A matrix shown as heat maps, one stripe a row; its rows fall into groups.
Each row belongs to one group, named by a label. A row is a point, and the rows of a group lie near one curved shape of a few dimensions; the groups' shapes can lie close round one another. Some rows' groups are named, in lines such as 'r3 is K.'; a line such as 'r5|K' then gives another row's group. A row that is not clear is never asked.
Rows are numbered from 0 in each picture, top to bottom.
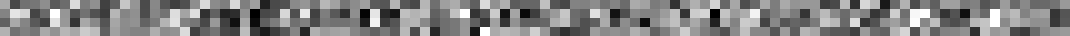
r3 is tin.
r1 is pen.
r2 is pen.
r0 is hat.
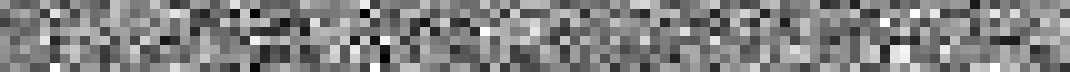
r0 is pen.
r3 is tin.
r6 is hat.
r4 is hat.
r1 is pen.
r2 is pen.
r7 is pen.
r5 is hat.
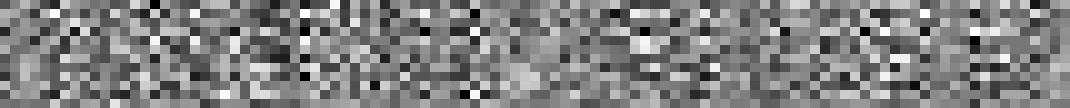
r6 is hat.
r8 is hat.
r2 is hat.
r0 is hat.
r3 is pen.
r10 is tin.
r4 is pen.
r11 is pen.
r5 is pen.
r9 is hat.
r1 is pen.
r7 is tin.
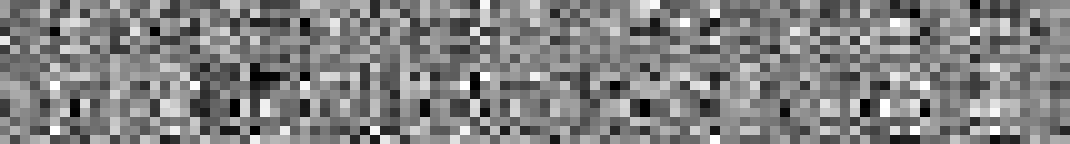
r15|hat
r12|pen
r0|pen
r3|hat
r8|tin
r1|hat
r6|pen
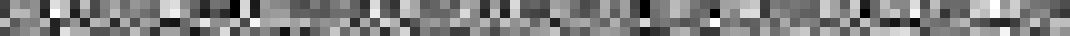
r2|hat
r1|pen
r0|pen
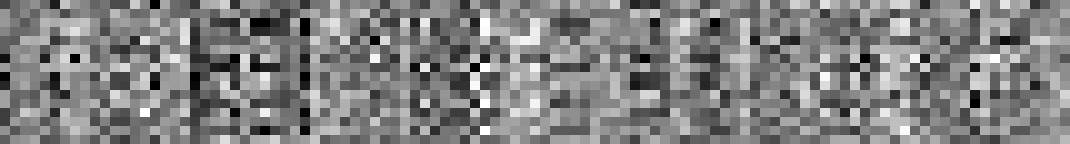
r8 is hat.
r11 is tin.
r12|hat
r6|pen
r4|hat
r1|pen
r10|pen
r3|tin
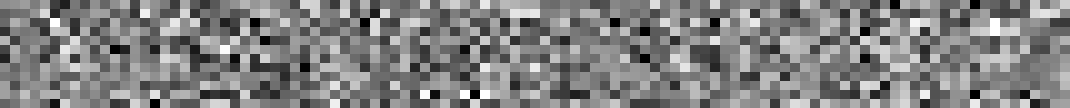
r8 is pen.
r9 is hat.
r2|pen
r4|hat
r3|pen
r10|tin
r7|tin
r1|hat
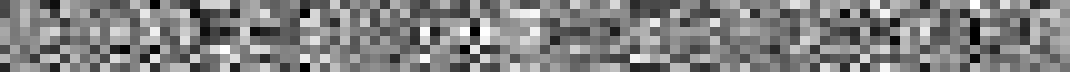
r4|tin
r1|hat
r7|hat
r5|tin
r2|tin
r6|pen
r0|hat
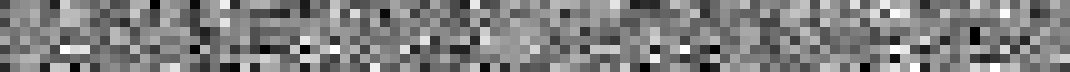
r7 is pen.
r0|hat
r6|tin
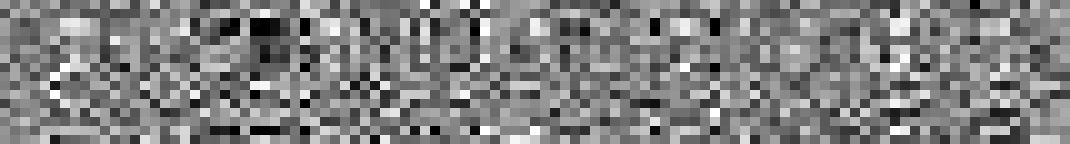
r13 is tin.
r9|hat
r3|tin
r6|hat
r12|hat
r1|tin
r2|tin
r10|pen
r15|hat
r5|hat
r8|pen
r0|tin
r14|tin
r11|hat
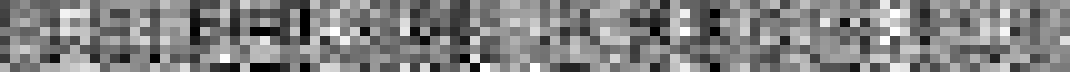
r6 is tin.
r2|hat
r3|tin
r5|tin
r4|pen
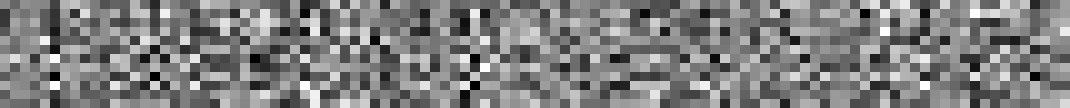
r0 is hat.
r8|hat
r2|tin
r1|pen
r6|pen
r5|hat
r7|tin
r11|pen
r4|hat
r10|tin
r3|pen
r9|pen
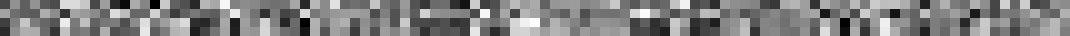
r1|pen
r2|hat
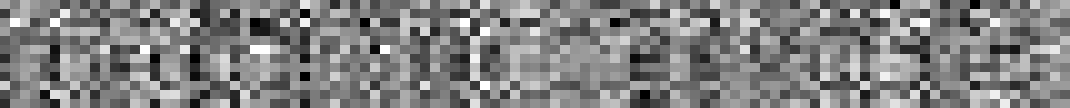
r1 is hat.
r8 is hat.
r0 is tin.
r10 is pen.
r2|pen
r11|hat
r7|tin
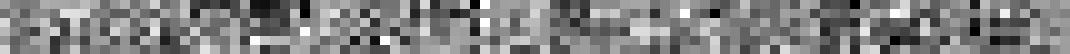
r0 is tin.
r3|pen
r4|hat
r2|hat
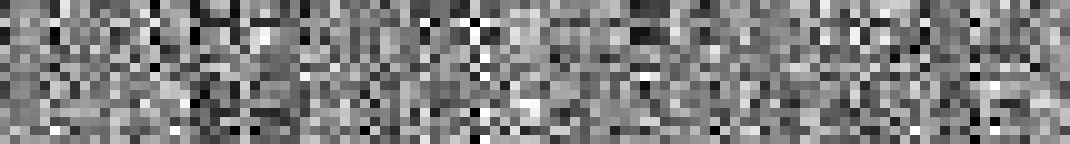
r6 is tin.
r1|hat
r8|pen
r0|hat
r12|tin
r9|pen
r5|hat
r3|hat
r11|hat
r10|pen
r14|pen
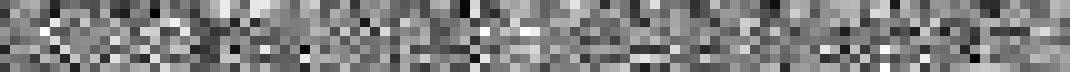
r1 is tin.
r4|pen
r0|tin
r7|pen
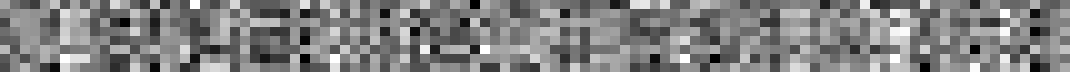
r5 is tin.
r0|pen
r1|hat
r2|tin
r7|hat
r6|tin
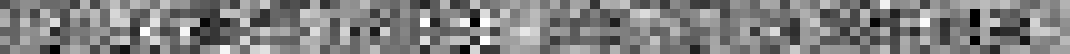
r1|pen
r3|hat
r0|pen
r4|tin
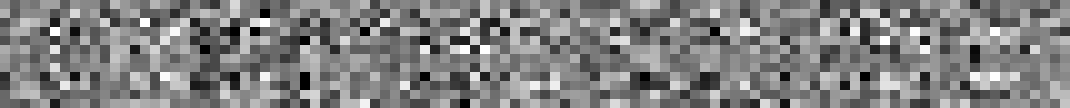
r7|pen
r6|pen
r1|hat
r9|hat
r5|tin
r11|pen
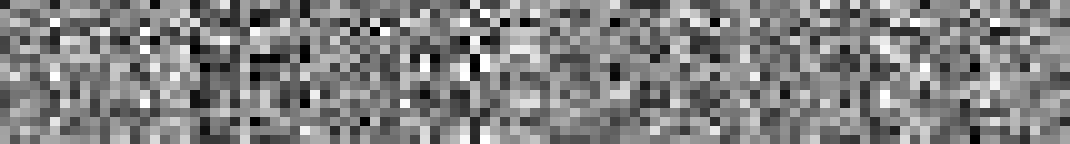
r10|pen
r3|hat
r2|pen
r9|pen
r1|tin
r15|tin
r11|hat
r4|tin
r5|hat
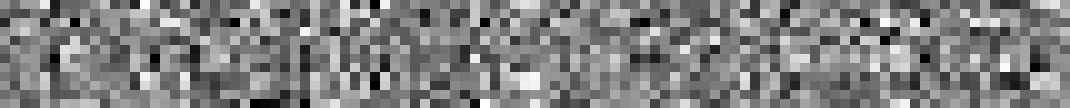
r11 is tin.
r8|hat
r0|hat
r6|hat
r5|tin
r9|hat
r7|hat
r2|pen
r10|pen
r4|hat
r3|tin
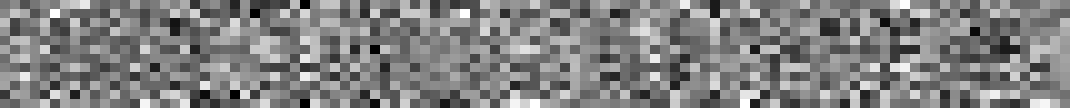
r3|pen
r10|pen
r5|hat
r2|hat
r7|hat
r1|pen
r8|tin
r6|tin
